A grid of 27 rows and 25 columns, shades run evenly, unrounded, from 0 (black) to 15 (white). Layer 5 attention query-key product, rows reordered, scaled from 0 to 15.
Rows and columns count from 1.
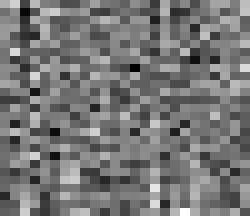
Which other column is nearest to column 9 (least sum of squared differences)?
24
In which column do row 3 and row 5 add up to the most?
5
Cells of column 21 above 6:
19
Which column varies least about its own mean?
12
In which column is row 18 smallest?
2
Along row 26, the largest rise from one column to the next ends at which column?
16
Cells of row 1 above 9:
8
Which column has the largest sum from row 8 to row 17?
11
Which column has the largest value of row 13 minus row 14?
4
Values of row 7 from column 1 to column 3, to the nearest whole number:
7 13 6
